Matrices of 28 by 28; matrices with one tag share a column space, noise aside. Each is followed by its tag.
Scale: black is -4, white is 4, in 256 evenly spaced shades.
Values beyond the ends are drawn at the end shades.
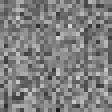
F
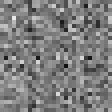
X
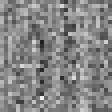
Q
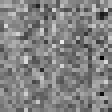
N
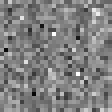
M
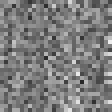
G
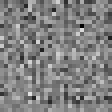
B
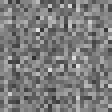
X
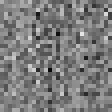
N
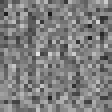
B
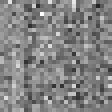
B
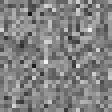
Q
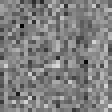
Q
